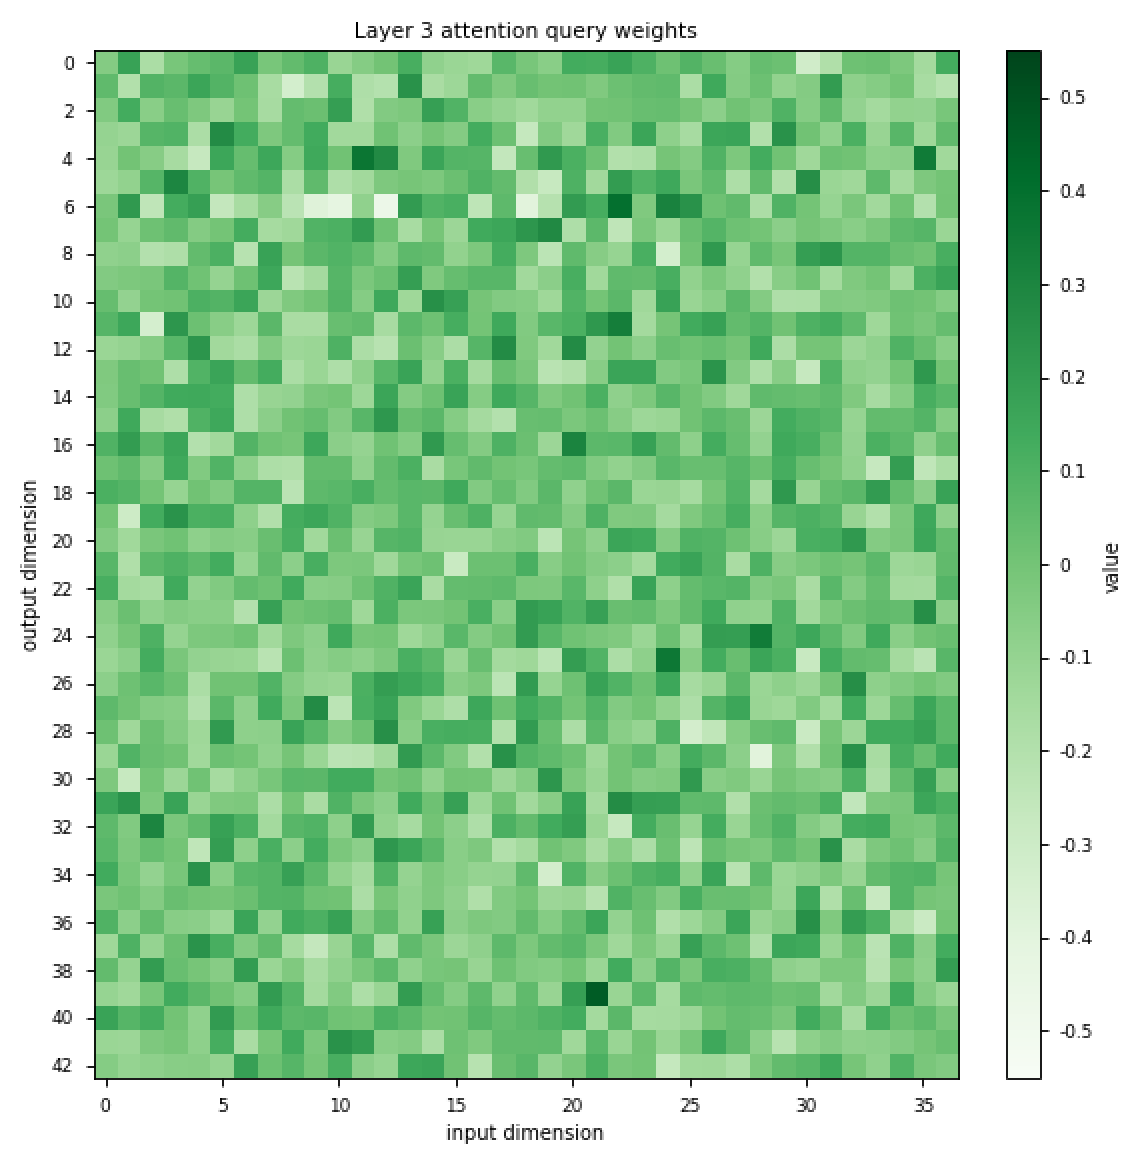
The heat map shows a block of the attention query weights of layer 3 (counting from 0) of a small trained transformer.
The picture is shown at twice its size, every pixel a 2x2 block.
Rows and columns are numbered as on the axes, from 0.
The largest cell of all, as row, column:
39, 21
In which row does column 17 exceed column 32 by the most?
12
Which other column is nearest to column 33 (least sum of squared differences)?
0
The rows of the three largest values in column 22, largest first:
6, 11, 31
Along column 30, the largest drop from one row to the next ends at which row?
25
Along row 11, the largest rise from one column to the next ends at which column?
3
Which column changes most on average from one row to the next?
22
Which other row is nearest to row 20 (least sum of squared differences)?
35
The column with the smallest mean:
33
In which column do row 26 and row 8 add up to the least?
19
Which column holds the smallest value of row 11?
2
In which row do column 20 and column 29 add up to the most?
16
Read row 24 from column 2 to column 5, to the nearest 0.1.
0.1 -0.1 0 0
